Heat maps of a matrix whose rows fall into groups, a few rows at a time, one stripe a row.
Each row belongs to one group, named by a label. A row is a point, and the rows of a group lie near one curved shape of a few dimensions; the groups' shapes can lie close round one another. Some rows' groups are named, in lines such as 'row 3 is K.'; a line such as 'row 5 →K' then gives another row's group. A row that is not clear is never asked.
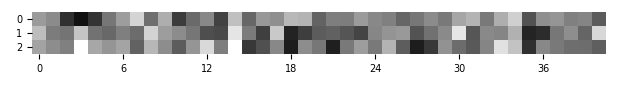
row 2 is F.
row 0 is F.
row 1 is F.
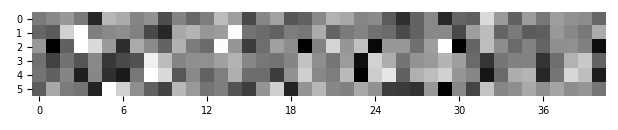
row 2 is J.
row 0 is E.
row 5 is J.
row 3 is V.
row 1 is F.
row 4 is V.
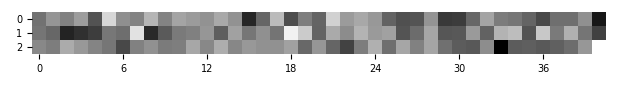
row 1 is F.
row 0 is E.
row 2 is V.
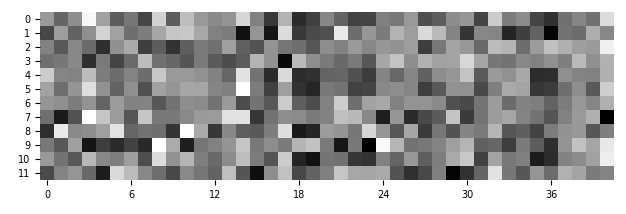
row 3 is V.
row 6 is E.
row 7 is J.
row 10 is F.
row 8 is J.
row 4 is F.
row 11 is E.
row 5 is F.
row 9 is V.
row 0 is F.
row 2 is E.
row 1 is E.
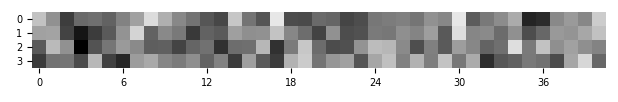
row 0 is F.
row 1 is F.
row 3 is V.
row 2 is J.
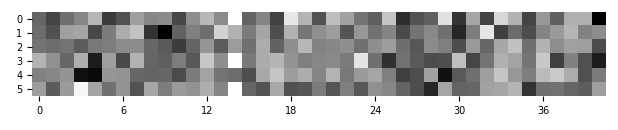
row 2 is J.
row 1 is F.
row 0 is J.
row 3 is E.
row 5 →F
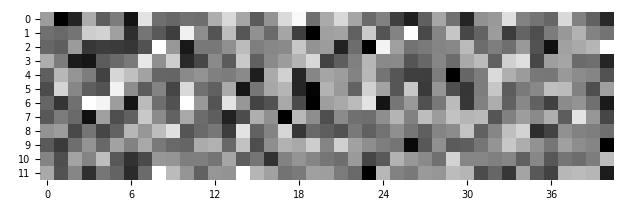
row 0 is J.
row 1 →J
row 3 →F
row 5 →J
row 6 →J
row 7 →V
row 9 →J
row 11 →V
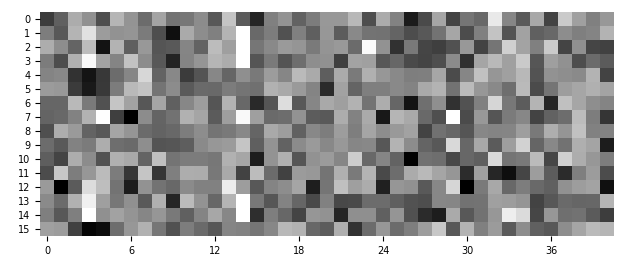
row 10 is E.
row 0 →E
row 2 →E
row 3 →F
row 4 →F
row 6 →E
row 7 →J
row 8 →J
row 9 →J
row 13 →F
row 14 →F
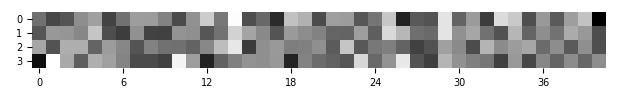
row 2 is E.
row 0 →J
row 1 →J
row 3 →J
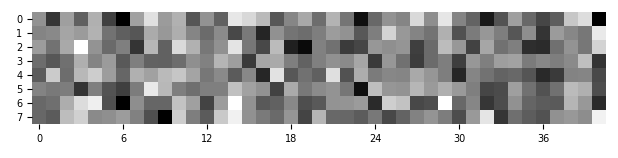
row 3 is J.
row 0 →V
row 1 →E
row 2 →F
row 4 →E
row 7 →F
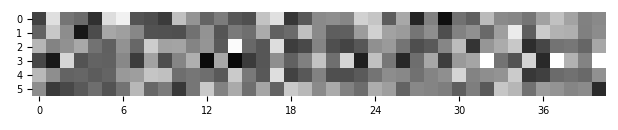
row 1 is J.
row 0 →J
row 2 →F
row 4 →F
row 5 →J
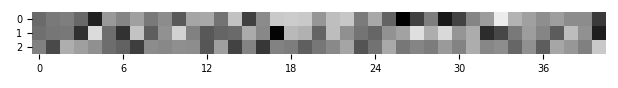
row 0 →J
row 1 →V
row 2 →E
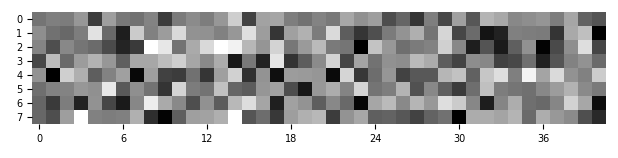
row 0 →E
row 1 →V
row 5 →J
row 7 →F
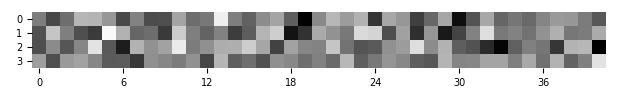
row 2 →V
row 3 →E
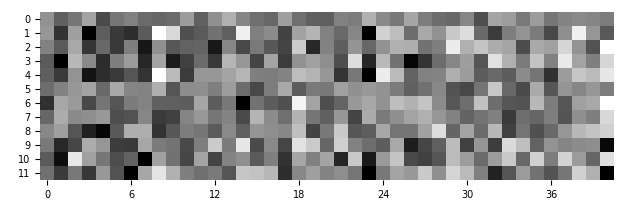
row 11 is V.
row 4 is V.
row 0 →E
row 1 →V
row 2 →E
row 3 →E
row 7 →V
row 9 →J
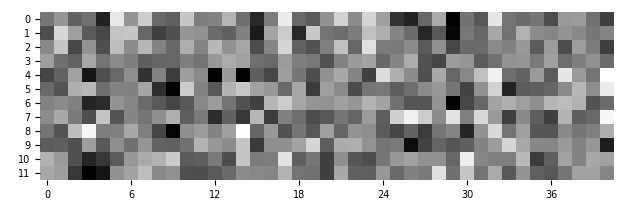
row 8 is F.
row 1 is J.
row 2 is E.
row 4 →E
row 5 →F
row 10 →F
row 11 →F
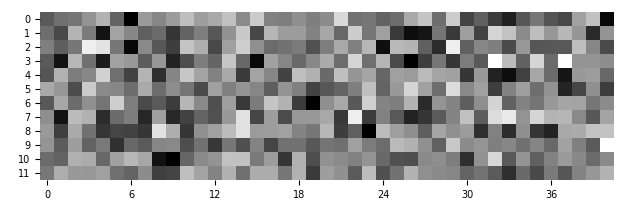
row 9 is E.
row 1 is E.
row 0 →V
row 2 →J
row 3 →E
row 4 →V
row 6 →J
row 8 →V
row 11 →V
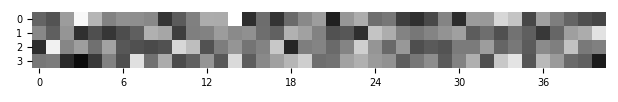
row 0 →F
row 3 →F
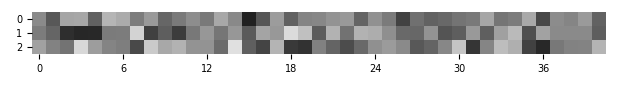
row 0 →E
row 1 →F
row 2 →F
